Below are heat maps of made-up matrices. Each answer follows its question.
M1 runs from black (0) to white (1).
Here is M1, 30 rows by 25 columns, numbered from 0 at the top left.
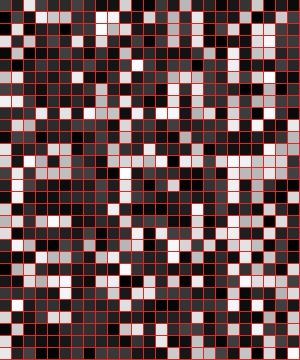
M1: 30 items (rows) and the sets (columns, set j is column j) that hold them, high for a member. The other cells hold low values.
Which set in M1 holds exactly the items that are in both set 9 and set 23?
12
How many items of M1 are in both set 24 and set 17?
1
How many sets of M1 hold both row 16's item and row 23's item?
1
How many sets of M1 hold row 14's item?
10
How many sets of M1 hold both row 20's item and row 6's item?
6
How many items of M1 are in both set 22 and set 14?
9
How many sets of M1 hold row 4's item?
6
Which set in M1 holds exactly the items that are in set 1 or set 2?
21
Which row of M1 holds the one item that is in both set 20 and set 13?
13
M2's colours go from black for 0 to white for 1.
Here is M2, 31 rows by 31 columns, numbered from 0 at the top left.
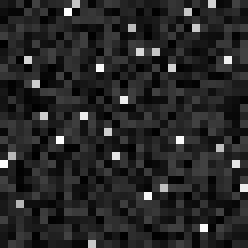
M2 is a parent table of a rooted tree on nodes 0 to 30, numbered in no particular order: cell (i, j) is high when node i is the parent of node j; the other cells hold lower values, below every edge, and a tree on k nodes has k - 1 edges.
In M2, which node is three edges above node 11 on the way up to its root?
1
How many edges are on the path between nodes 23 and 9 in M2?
3
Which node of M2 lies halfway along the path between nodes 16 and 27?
24
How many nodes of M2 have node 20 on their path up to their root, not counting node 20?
4
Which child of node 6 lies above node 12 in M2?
19
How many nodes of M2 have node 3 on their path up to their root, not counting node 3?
5
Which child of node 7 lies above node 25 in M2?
28
